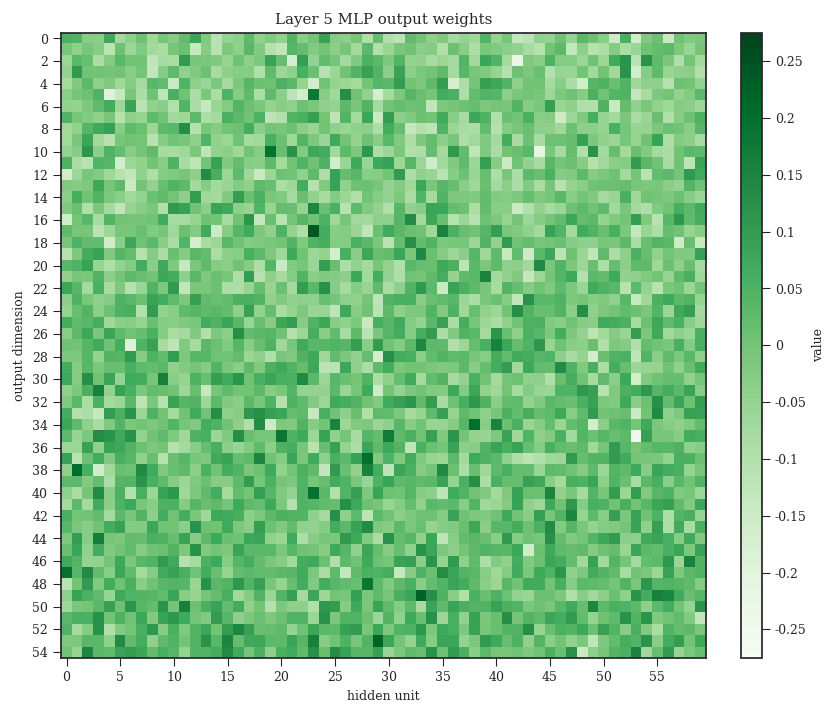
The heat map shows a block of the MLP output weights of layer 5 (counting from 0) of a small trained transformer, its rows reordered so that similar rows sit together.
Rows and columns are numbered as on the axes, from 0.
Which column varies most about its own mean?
53
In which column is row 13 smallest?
6
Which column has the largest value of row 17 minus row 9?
23
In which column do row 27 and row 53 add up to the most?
29
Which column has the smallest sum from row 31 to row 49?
39
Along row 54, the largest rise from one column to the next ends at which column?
2
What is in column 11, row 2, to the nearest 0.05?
0.1
